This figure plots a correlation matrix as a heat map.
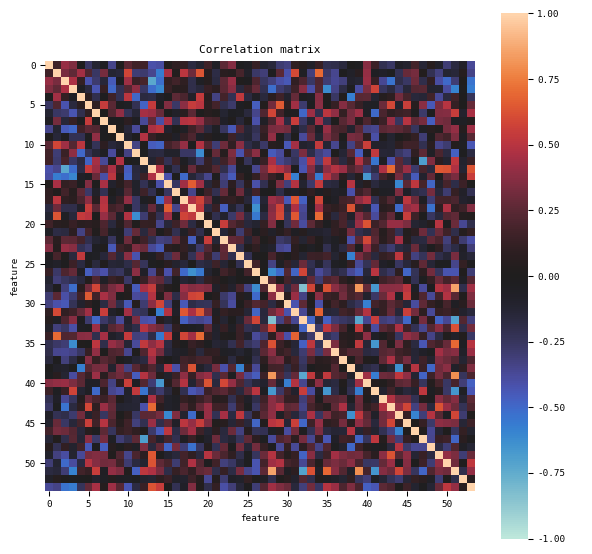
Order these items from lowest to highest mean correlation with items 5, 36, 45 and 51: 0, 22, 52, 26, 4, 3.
26, 3, 0, 52, 22, 4
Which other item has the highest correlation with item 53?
13
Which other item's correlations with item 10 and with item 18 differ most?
38
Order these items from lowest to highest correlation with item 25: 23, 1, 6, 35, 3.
35, 6, 1, 23, 3
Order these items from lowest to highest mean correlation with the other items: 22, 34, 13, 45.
22, 34, 13, 45
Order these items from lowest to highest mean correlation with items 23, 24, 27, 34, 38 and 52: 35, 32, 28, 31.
32, 35, 28, 31
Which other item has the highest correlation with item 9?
12
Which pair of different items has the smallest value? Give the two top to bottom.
28, 32
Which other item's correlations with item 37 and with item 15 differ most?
44
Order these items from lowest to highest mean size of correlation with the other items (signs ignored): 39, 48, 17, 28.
48, 17, 39, 28
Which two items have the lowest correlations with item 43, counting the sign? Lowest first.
2, 12
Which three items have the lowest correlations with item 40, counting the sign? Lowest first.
14, 30, 53
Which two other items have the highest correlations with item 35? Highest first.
51, 28
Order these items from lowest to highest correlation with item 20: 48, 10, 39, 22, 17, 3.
48, 3, 10, 17, 39, 22
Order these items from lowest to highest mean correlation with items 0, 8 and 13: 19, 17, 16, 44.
16, 17, 19, 44
